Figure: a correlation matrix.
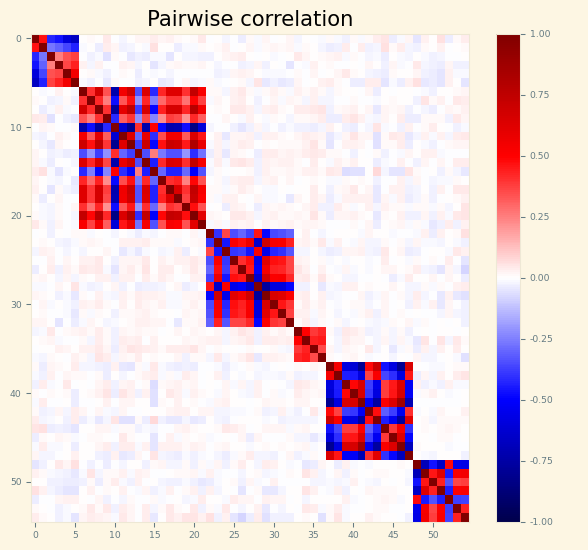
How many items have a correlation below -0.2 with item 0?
4
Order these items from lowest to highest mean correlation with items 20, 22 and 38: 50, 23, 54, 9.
23, 50, 54, 9
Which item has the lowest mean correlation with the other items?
10
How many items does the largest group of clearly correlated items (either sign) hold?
16
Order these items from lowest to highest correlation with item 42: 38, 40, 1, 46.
46, 40, 1, 38
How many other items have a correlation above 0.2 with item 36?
3
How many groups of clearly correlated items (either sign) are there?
6
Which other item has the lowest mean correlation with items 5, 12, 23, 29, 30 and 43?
28
